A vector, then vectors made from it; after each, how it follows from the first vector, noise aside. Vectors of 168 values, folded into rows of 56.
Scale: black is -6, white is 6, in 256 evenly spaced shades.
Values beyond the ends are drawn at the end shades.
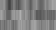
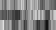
reversed, scaled up.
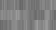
reversed, negated, shrunk.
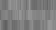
wrapped around, shrunk.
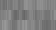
wrapped around, shrunk.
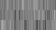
reversed, partly zeroed.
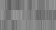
shrunk.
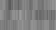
shrunk.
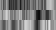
wrapped around, scaled up.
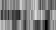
reversed, scaled up.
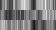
wrapped around, scaled up.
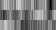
wrapped around, scaled up.
